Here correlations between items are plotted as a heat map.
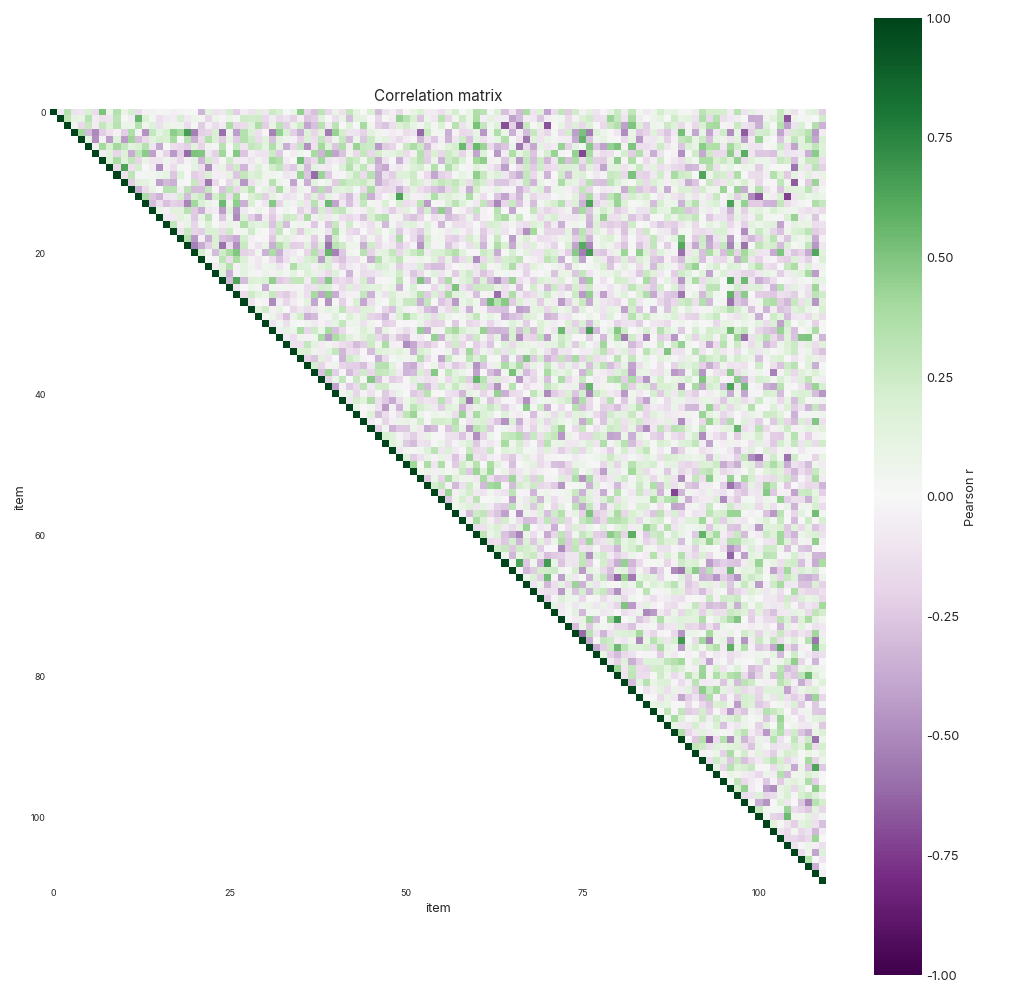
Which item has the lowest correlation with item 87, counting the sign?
11
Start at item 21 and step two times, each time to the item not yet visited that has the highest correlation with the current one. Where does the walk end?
98
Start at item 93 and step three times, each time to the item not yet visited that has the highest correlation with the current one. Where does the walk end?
76
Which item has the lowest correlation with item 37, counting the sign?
9
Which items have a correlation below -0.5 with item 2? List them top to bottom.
64, 66, 70
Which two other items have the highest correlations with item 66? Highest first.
64, 70
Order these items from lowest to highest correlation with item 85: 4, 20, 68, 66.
20, 4, 68, 66
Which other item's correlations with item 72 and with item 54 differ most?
88
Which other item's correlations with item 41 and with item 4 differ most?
10
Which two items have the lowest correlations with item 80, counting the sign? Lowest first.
66, 68
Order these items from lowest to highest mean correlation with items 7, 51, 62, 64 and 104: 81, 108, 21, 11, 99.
21, 108, 11, 81, 99
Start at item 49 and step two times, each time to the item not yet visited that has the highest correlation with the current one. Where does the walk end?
1
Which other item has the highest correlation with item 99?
104
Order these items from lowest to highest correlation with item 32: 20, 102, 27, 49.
20, 49, 102, 27
